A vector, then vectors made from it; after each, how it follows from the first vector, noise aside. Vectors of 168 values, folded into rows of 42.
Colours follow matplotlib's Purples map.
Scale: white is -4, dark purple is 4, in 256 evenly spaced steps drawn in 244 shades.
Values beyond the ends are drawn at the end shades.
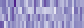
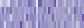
wrapped around, partly zeroed.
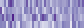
wrapped around.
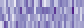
negated.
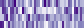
scaled up.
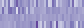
wrapped around, negated, partly zeroed.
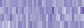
wrapped around, shrunk.
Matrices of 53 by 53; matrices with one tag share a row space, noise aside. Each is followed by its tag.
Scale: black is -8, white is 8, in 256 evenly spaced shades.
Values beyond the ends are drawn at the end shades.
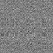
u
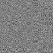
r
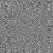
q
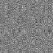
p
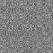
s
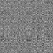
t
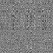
u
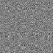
p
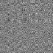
p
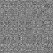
t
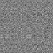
t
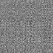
u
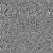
q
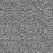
t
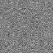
p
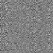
q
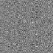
p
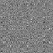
s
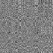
r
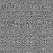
u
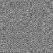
s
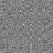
s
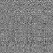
u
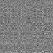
t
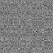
t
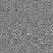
r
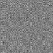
s
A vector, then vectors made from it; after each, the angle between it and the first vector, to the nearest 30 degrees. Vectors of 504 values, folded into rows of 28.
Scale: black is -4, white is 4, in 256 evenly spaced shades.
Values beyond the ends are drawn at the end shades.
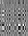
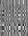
150 degrees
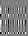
90 degrees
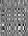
150 degrees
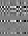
90 degrees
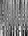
120 degrees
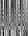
120 degrees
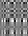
90 degrees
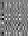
120 degrees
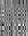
30 degrees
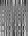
60 degrees
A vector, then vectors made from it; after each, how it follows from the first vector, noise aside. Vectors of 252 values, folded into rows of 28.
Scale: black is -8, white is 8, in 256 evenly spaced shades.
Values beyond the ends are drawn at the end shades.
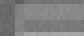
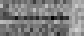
wrapped around, negated, scaled up.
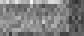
reversed, scaled up.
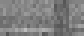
wrapped around.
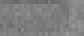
reversed, negated, shrunk.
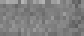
reversed, partly zeroed.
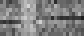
wrapped around, negated, scaled up.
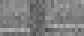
wrapped around.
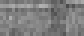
wrapped around.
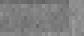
reversed, negated, shrunk.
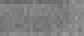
reversed, negated, shrunk.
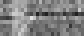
wrapped around, negated, scaled up.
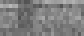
wrapped around.
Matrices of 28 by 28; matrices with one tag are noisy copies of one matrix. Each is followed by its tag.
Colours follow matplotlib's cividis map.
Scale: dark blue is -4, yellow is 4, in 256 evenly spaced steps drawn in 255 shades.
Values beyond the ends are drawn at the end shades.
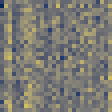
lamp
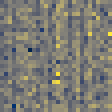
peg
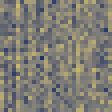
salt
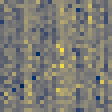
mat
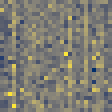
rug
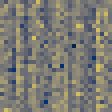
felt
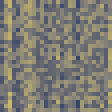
lamp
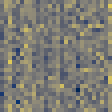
lamp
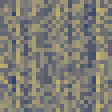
felt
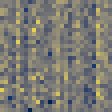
felt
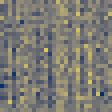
peg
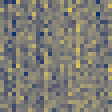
salt
